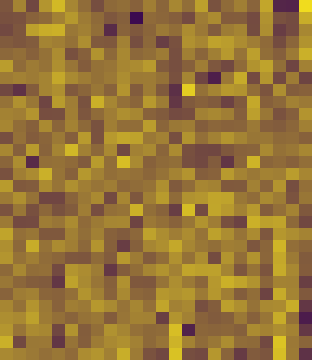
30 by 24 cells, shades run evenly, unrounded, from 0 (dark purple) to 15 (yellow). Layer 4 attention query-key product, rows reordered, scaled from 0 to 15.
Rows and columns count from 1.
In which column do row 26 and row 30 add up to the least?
24
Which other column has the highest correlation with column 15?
18
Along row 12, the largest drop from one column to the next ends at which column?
8
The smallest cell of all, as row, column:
2, 11
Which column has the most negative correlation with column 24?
22
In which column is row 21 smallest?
10
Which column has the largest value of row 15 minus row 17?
4
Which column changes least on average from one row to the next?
7
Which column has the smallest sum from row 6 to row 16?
14
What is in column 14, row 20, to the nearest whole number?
8
